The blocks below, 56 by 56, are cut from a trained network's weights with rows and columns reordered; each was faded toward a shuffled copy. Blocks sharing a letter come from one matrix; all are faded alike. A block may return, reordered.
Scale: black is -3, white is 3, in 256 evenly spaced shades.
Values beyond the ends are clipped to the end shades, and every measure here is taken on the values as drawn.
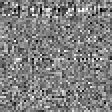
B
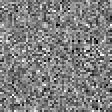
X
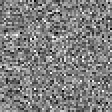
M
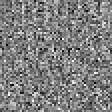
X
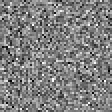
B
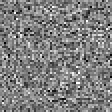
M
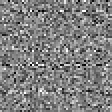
B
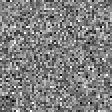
B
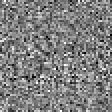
X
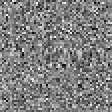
X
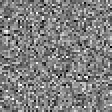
M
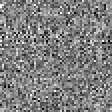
X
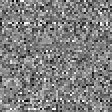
B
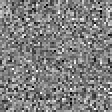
M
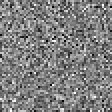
X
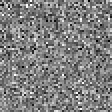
B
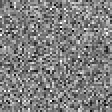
M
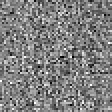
X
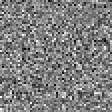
M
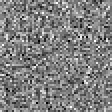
X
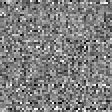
B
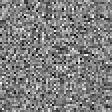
M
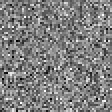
X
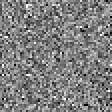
X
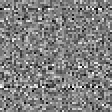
B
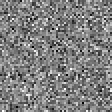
X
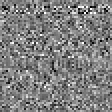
B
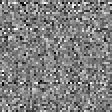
B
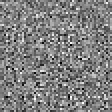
M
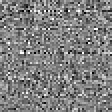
B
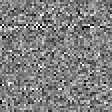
B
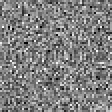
X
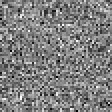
M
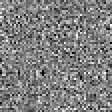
M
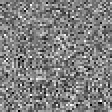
M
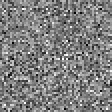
B
